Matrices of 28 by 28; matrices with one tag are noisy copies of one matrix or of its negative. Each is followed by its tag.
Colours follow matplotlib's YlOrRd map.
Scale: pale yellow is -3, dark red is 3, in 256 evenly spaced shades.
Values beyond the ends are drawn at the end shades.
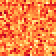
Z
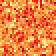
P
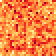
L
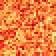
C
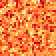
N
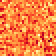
Z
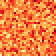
N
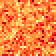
C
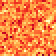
C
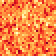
P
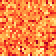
Z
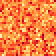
Z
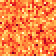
P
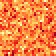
C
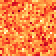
P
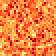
L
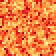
P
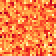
Z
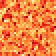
N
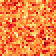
P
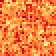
P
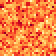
C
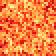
L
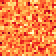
N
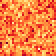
L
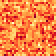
C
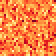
Z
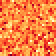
Z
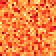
N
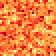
C
